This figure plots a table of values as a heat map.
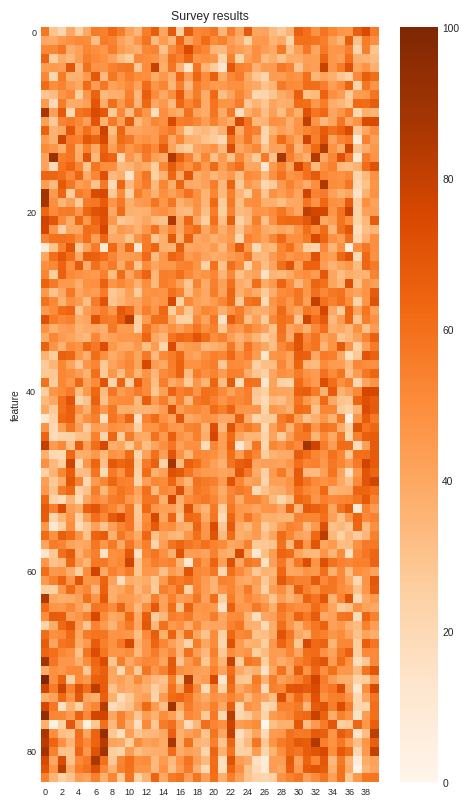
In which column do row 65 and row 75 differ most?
2
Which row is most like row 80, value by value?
78
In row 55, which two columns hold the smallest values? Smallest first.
1, 4
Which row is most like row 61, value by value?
74
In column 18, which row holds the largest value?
34
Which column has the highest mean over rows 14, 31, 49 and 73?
28
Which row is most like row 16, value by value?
23
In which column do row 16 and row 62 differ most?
17
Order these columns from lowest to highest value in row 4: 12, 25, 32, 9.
25, 32, 12, 9
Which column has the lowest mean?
26
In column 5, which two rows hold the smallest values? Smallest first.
77, 50
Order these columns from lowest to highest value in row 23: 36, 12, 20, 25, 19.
20, 19, 25, 12, 36
